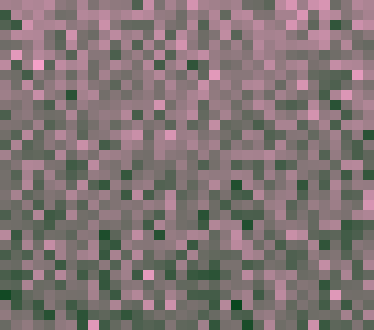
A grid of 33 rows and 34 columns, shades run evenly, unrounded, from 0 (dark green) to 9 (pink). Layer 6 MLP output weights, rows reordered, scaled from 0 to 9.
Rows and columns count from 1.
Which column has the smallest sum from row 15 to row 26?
32
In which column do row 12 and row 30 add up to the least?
1
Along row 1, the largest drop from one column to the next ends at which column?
31
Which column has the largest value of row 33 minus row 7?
9
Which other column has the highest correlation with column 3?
5
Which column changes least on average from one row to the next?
17
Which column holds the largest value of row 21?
34
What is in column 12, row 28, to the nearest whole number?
6
